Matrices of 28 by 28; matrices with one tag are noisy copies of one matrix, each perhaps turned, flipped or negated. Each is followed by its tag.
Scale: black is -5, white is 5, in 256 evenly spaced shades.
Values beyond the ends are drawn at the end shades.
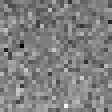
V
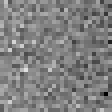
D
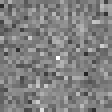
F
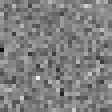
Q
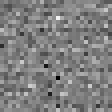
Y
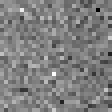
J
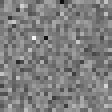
Q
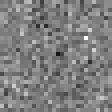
F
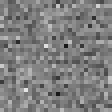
Y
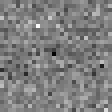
F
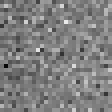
V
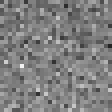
V
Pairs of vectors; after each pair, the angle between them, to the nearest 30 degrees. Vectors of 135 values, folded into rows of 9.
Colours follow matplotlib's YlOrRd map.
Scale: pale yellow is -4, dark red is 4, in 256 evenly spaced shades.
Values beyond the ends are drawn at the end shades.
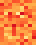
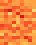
120 degrees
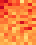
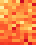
150 degrees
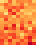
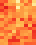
90 degrees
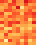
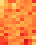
90 degrees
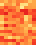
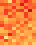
90 degrees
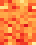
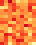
30 degrees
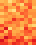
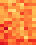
30 degrees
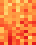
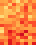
30 degrees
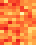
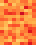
150 degrees
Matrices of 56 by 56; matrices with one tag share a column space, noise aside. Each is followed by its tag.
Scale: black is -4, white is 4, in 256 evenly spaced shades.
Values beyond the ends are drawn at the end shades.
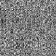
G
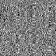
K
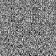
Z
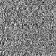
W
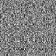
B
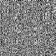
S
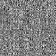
G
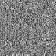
W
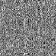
G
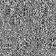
G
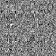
B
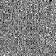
S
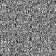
B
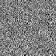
Z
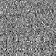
B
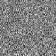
Z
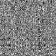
G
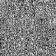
G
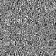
W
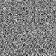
Z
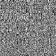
S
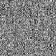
G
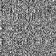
S
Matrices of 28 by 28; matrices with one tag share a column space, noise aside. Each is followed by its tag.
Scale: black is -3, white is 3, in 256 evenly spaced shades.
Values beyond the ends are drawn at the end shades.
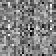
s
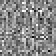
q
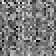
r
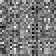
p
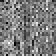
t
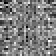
r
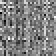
r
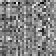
r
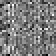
s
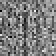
q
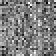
r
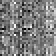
s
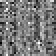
t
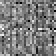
s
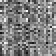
p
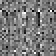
q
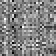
p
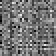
p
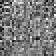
r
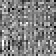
t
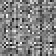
p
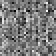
q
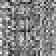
r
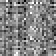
r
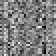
p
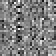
r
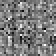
s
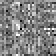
s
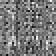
t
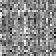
q
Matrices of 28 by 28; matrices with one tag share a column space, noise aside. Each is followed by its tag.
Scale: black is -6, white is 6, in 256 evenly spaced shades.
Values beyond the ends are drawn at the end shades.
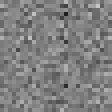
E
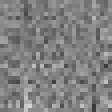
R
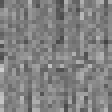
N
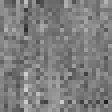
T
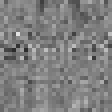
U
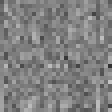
R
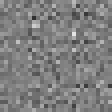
E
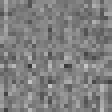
R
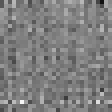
T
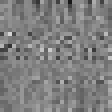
U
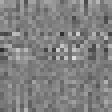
U
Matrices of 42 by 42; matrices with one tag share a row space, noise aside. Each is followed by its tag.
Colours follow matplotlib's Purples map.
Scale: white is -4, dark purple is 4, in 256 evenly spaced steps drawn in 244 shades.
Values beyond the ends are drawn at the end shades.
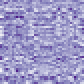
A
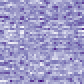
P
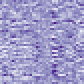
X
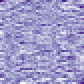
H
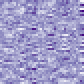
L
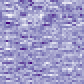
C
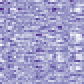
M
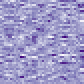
L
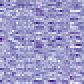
M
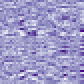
L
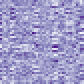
X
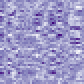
M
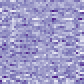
X
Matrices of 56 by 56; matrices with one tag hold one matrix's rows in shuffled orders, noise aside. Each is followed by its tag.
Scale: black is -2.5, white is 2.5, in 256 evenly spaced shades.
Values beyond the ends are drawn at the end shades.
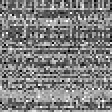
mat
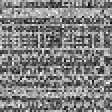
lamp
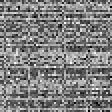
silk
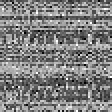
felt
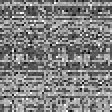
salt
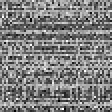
mat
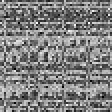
silk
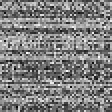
lamp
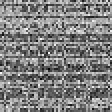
silk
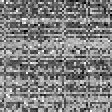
silk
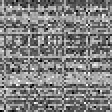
silk
